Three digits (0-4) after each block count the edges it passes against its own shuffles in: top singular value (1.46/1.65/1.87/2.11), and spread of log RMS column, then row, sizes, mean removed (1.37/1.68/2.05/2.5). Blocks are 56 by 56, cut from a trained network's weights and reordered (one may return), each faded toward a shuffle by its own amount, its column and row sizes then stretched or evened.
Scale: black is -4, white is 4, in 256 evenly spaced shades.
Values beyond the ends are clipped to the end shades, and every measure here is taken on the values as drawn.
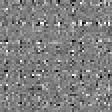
2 4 4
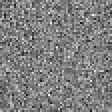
0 1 0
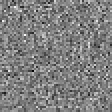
2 1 2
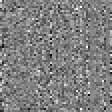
0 4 1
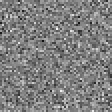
0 0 1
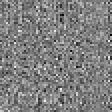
2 3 1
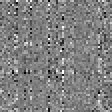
2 4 2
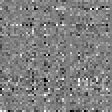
1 4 4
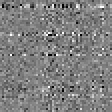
2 3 4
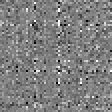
2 4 3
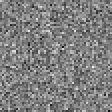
2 0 2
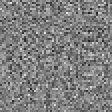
3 1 1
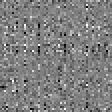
0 4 3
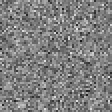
1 1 0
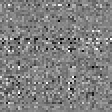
1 3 4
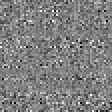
0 1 4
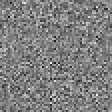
2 1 1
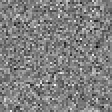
0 1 0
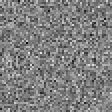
1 0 1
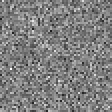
0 1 0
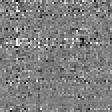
1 2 4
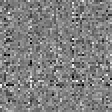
0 4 2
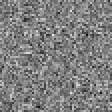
1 1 1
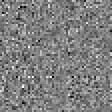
0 3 2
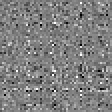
2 3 4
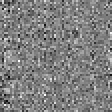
3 4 0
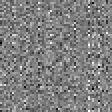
2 4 0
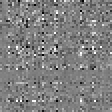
0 4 4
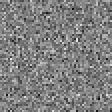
0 0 1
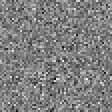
1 0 2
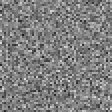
2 0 0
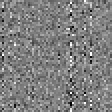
2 4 0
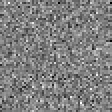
0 2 2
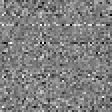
0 1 4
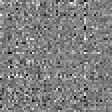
0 3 4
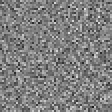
1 1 0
